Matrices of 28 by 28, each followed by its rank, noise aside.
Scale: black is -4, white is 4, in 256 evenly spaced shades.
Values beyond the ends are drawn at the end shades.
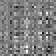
three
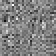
six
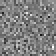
eight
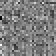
six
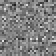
eight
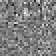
six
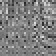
three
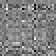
three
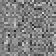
six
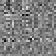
four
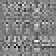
four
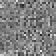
six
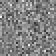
eight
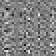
four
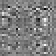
three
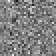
eight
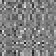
four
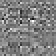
four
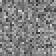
eight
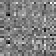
four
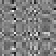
three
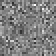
eight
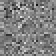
six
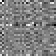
three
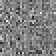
six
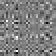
three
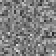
eight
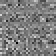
six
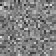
eight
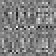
three
